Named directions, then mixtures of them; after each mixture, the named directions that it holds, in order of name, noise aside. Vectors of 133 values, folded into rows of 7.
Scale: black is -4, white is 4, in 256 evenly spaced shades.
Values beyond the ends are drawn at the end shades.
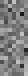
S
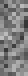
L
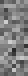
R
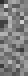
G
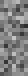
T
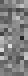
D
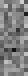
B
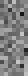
S.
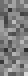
B, L, S.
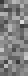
D, G, T.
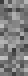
D, R, S.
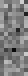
B.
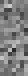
R, S.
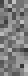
G, S.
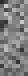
G.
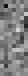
B, G, L.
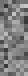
L, T.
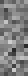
R.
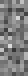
B, D.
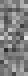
B, D, L.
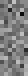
S.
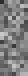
G, L.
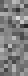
D, T.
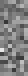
D, R.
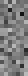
S.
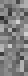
D, R, T.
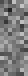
D, G, S.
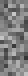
L.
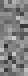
D, S, T.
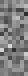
B, D.
